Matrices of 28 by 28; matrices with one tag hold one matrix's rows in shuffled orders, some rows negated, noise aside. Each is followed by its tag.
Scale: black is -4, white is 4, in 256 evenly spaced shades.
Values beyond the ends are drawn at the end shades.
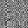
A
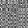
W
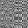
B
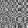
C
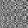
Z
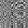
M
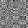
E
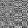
B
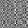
Z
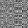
B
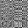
B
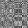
B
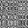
W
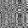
C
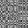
W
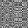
B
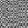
W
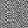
A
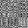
W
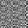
E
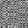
W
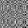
Z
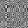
A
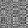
E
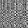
Z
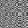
C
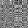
B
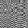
M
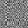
A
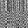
A
